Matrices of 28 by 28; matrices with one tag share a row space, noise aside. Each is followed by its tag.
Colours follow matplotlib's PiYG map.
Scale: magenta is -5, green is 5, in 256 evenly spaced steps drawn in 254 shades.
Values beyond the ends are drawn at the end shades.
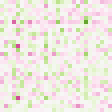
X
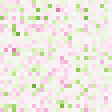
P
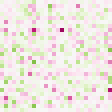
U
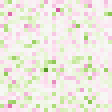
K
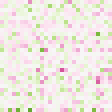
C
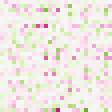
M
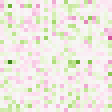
K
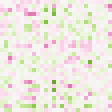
K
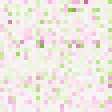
C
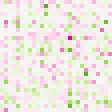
X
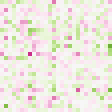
U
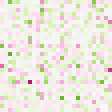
C
